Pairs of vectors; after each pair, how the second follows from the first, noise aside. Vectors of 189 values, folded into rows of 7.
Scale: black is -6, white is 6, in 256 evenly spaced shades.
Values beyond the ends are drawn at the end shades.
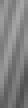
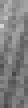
reversed, negated.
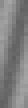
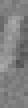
wrapped around, negated, partly zeroed.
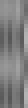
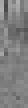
wrapped around, negated, partly zeroed.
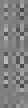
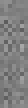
reversed, shrunk.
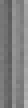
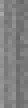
reversed, shrunk.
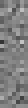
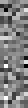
reversed, scaled up.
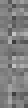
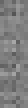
reversed, shrunk.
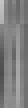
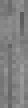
wrapped around, negated, shrunk.
